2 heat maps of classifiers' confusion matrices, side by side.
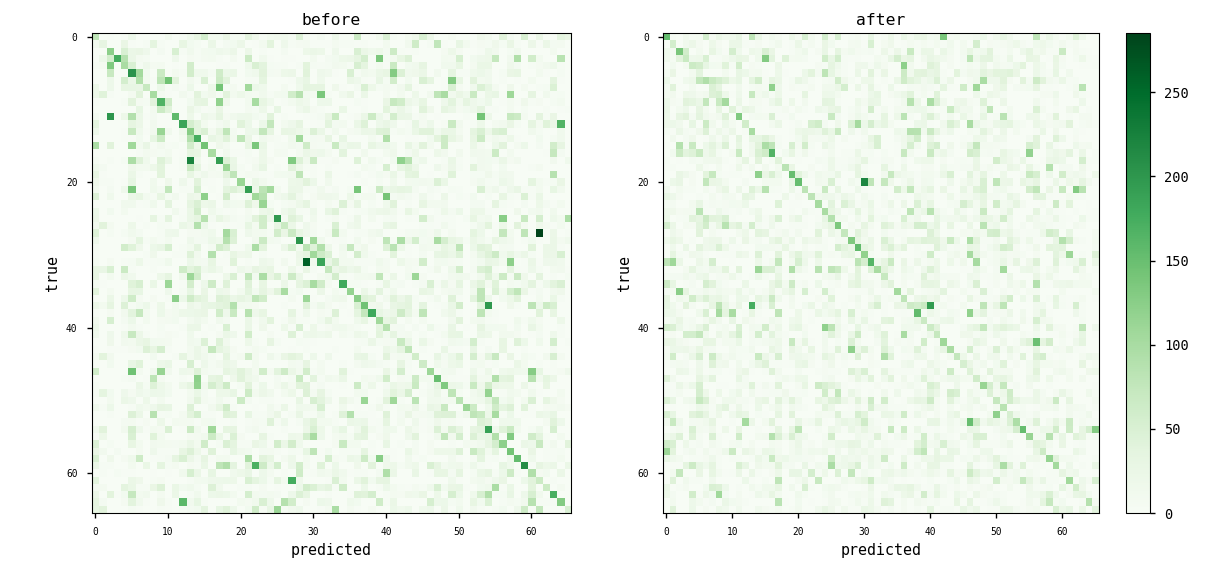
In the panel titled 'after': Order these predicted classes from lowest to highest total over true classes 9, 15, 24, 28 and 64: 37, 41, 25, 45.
45, 25, 41, 37
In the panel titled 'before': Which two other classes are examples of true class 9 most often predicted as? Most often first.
17, 22
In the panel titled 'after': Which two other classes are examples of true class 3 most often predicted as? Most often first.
15, 46
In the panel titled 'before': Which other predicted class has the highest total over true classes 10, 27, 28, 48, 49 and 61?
18
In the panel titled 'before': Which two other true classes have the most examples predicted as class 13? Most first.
17, 33
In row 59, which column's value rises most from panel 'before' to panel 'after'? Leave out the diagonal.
51
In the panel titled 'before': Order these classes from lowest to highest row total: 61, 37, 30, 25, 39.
39, 61, 30, 25, 37
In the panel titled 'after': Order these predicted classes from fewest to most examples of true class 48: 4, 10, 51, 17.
10, 4, 17, 51
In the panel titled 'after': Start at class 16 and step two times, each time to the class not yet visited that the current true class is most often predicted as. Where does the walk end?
58
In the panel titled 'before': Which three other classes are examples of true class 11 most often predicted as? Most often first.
2, 53, 5
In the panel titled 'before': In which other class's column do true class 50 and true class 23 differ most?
37
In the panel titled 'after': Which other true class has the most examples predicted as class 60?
28
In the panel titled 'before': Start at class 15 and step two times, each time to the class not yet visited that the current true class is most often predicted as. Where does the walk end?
40
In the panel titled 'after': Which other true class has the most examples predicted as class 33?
44
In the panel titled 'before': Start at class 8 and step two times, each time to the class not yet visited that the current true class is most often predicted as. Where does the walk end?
29
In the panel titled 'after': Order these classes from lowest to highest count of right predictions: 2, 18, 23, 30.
18, 23, 30, 2
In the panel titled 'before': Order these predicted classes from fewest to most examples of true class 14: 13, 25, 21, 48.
25, 21, 48, 13
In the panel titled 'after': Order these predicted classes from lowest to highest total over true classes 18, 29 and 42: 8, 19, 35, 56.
35, 8, 19, 56
